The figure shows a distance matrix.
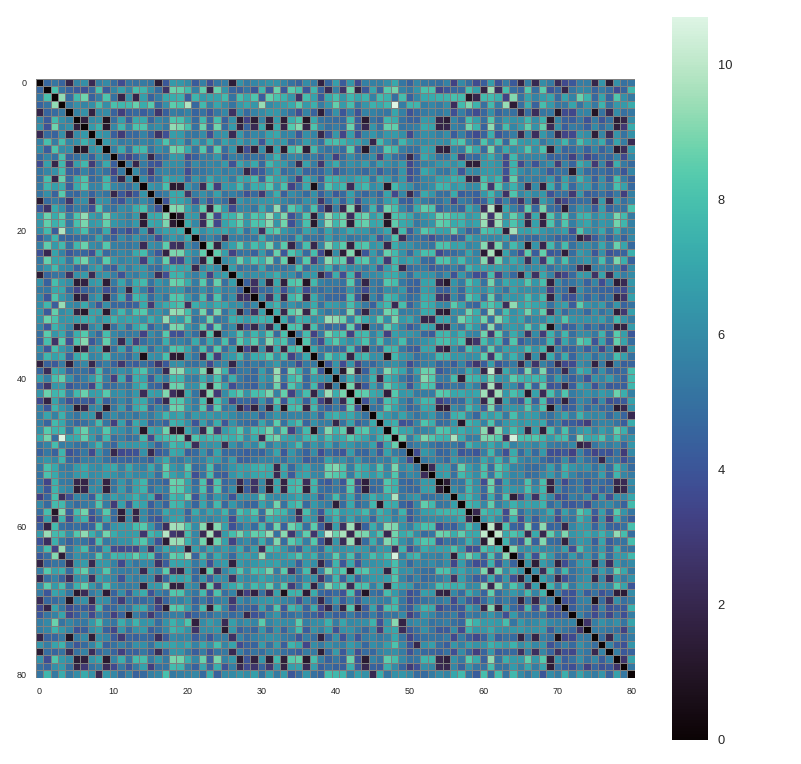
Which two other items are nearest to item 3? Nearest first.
64, 56
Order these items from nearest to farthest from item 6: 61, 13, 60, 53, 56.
60, 56, 53, 13, 61
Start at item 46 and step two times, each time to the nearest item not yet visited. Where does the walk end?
40
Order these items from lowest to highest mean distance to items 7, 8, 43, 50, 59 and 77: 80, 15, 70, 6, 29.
70, 15, 80, 29, 6
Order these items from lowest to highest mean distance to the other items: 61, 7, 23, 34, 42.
7, 23, 34, 42, 61
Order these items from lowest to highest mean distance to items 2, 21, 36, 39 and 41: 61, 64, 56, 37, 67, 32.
67, 56, 64, 37, 32, 61
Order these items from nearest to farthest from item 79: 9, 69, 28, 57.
69, 9, 28, 57
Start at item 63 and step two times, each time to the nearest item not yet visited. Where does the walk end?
48
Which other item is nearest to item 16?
0
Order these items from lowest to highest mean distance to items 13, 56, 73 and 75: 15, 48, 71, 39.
71, 15, 39, 48
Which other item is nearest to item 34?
24
